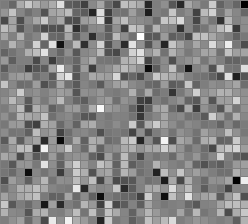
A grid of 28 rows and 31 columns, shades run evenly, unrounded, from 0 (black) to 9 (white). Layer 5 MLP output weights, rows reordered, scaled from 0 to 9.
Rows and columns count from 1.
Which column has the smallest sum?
19
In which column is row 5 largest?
18
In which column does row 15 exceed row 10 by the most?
30
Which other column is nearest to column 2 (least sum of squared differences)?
26
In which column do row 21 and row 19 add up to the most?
6
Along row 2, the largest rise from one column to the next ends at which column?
13
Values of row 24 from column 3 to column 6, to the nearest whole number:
6 6 7 6
